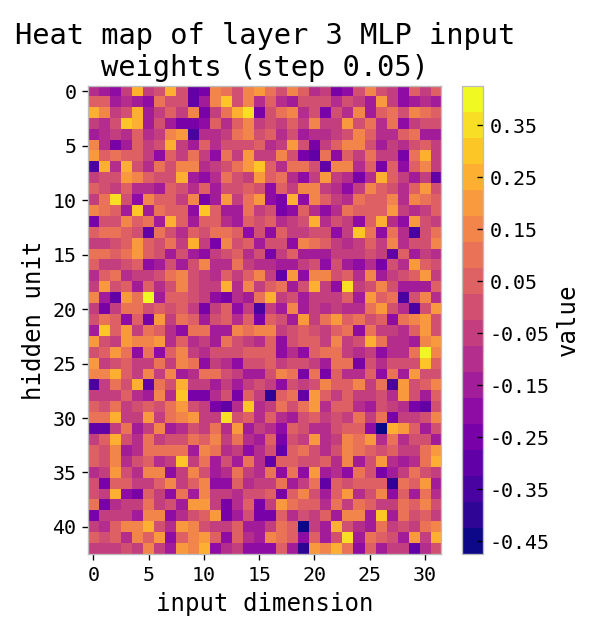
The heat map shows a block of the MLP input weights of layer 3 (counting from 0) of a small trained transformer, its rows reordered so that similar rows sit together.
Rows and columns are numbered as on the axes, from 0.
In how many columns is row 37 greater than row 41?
11
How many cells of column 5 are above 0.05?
15
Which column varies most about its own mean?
26
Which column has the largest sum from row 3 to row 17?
4
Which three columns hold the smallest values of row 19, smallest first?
28, 2, 12
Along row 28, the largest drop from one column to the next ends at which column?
9
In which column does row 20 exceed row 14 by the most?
18
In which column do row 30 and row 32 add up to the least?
17
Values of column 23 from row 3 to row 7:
0.2 0 0.15 0.05 0.15
